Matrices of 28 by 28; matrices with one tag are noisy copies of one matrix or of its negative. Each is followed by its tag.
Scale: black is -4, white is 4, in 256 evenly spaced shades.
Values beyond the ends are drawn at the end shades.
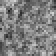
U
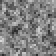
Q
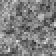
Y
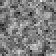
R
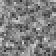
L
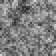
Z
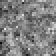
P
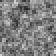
Z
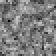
Z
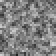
Q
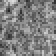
U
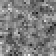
P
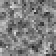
R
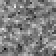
L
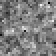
Y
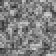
R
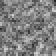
L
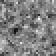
Q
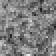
P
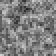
Z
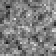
Y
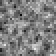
R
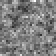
Z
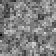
Y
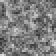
Q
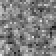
P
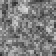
Z
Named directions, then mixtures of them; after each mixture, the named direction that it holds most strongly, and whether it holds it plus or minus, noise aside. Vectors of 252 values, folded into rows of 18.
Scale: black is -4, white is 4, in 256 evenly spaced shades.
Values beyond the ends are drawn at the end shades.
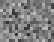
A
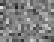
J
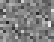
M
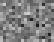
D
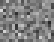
A, plus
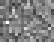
A, minus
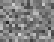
A, plus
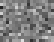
J, minus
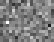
M, minus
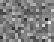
D, minus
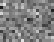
J, minus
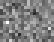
A, minus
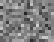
J, minus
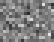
D, minus
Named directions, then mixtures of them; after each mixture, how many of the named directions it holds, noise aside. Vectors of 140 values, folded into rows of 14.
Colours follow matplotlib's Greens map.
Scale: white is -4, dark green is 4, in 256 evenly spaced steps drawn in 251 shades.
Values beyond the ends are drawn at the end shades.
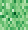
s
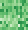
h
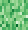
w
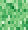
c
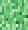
one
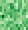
three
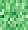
two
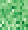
four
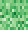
two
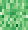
two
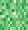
one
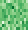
two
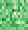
four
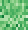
three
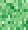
one
